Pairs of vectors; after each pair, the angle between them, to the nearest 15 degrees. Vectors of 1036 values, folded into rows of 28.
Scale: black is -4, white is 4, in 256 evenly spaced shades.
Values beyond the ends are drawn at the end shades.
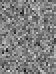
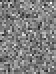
75 degrees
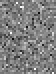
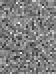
45 degrees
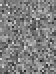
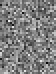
150 degrees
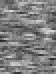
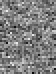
60 degrees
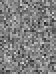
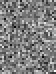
135 degrees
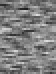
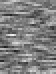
120 degrees
